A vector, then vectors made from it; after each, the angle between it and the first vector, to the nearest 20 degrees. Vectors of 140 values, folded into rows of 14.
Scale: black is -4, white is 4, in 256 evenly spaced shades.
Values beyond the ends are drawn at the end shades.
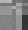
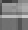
100 degrees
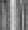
100 degrees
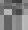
120 degrees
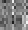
120 degrees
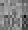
40 degrees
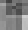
140 degrees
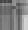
160 degrees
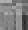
20 degrees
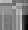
20 degrees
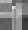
40 degrees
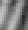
60 degrees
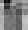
140 degrees
